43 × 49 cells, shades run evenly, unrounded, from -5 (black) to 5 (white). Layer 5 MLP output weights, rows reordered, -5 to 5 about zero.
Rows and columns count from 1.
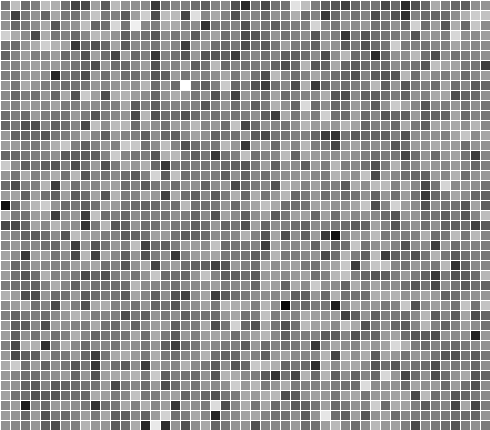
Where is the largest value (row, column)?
9, 19
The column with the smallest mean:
3
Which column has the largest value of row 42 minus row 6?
33
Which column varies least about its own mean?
7
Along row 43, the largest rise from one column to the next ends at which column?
16
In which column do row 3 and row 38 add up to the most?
14
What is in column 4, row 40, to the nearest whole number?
-2
